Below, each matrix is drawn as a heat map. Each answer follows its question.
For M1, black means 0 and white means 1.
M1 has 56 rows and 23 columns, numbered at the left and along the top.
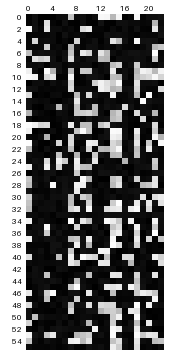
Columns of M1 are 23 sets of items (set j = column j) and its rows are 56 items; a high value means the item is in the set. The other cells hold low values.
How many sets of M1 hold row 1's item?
2
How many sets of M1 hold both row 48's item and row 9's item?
6
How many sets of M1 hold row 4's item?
5
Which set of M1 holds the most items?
14
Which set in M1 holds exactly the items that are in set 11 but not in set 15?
16
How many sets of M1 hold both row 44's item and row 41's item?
1
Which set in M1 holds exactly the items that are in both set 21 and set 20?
4
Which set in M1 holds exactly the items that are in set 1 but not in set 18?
2
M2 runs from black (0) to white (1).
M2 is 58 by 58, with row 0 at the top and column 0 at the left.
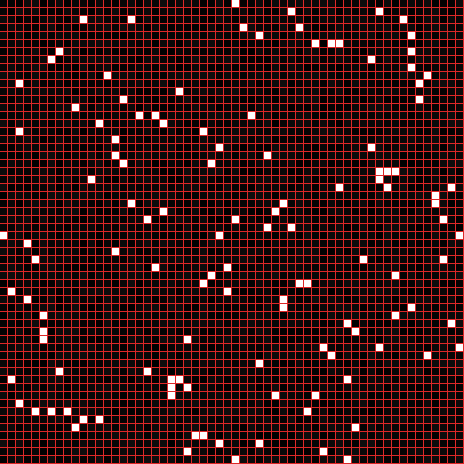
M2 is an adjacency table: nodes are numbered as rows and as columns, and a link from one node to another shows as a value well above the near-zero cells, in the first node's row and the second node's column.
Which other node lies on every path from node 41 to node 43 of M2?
node 5
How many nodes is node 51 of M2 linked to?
4
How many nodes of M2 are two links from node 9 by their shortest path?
1
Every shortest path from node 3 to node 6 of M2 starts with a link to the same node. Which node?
node 37
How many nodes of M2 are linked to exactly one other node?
10
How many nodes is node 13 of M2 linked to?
1
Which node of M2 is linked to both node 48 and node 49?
node 21
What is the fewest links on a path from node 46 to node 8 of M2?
4
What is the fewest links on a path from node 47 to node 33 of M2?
4
